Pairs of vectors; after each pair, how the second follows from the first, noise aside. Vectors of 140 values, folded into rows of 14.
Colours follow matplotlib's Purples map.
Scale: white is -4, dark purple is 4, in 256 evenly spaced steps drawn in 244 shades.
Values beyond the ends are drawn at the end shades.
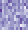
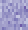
negated, shrunk.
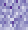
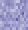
wrapped around, shrunk.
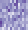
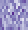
sign-scrambled.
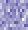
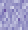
reversed, negated, shrunk.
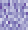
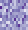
sign-scrambled.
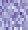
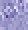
reversed, partly zeroed.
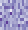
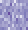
wrapped around, negated, partly zeroed.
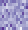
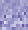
reversed, partly zeroed.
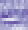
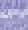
negated, partly zeroed.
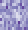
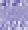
negated, partly zeroed.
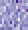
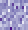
reversed.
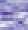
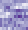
reversed.
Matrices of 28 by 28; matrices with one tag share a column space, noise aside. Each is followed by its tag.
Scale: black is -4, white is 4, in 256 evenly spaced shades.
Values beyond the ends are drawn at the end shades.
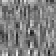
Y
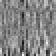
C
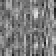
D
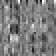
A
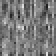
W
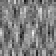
Y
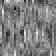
Y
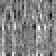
W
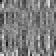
C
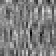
Y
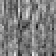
W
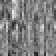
W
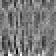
C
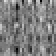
A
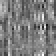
W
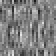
Y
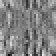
C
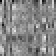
A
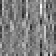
W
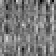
A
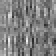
D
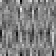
Y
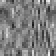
Y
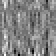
C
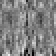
C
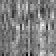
W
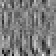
C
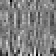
C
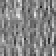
D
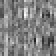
D
